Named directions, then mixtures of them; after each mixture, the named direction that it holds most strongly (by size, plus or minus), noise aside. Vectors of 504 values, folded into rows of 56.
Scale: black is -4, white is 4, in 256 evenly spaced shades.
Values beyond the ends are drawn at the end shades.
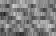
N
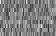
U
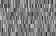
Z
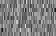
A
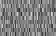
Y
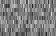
Z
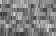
N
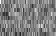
U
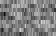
N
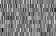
A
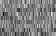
Y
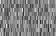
U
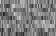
N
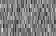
A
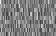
Y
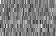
U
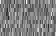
U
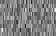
A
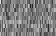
U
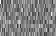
U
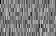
U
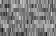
N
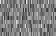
A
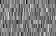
U
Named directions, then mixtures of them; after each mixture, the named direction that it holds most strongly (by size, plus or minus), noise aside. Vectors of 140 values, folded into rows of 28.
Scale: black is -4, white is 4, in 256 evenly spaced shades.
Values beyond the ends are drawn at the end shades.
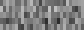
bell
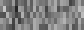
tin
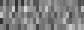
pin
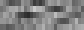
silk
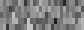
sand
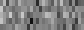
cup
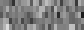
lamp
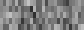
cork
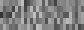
cork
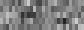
cork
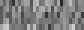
lamp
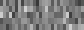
pin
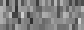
cup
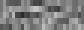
silk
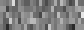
lamp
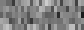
lamp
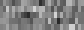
silk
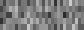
cup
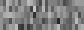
cork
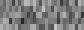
lamp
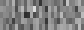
bell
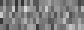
pin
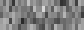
lamp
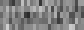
lamp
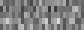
bell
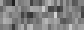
silk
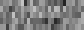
sand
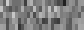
sand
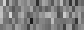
cup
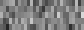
lamp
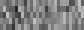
tin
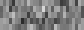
lamp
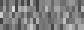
pin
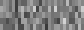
bell
